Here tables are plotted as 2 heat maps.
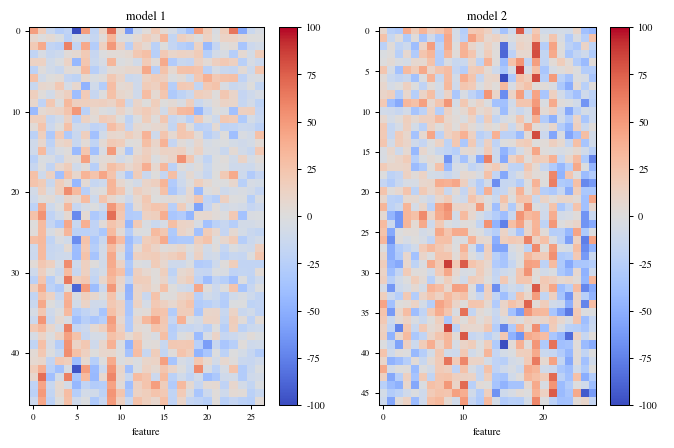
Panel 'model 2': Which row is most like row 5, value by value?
0
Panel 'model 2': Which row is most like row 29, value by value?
41
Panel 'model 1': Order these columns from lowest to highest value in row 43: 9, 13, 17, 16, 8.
16, 17, 8, 13, 9
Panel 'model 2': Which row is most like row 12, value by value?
7
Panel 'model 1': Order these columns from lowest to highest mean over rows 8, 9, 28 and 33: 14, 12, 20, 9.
20, 12, 14, 9
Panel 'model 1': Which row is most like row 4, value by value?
8
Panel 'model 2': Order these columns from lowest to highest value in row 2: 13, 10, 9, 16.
16, 9, 13, 10
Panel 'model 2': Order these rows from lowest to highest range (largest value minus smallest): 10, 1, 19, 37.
1, 10, 19, 37
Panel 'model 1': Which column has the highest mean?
9
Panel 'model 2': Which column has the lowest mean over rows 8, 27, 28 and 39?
15
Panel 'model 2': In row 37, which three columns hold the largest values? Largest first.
8, 19, 17
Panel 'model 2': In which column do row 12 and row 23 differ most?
5
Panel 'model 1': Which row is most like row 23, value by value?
26
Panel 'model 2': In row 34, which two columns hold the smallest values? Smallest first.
25, 23
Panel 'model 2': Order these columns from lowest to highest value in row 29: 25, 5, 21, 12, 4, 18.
25, 4, 5, 12, 21, 18
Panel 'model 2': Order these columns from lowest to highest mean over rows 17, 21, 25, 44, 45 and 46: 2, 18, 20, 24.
2, 20, 18, 24
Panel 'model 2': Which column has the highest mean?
19
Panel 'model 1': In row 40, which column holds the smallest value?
19
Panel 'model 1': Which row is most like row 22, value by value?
45
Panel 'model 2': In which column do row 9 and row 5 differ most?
17
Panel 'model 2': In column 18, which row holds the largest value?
34
